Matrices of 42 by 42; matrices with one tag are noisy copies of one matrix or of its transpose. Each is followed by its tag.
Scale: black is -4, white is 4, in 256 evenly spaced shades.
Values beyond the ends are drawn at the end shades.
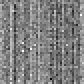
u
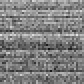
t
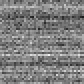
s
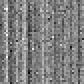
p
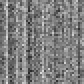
p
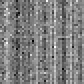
s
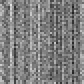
u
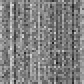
u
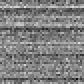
p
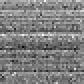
t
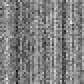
s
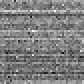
u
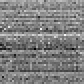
t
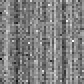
s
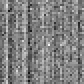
p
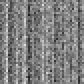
p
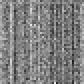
u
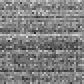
t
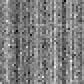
s
